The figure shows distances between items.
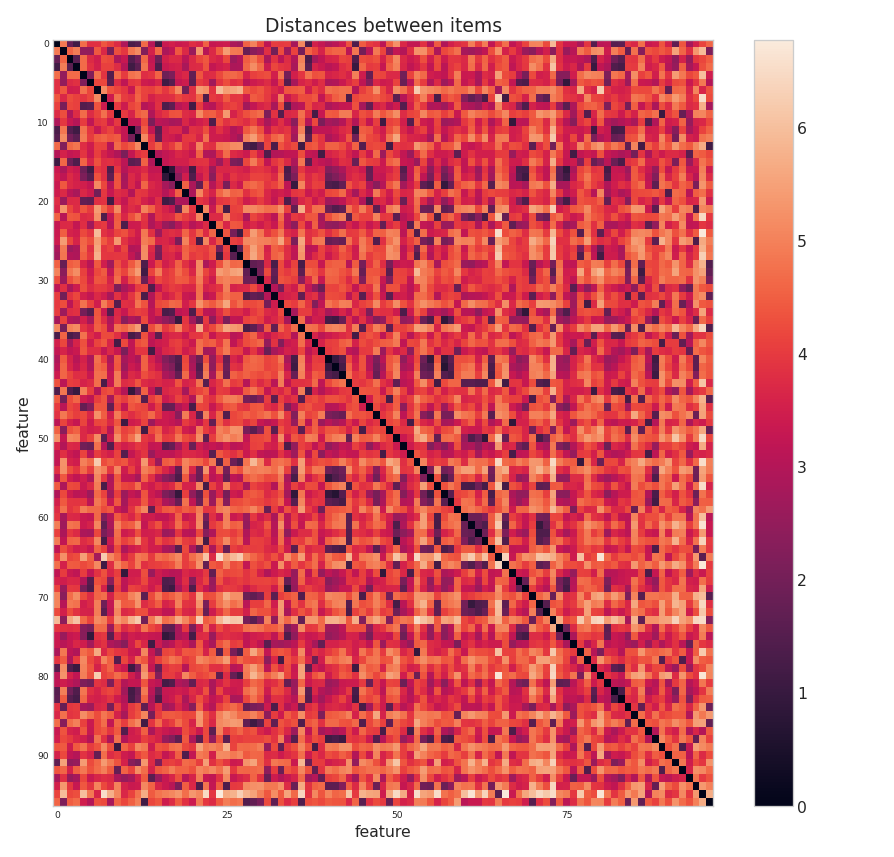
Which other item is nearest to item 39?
14
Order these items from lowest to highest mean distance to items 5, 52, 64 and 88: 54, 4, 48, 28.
48, 54, 4, 28
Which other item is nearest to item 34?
69
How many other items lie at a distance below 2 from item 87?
5
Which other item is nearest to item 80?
27
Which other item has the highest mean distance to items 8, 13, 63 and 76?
95
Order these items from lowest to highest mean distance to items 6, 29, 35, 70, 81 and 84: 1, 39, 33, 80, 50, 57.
1, 57, 39, 33, 50, 80
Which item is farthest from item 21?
73
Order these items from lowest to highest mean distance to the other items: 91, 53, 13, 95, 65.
13, 91, 53, 65, 95
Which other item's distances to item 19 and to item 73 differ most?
90
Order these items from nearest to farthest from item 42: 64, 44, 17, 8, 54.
64, 54, 17, 8, 44
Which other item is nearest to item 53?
77
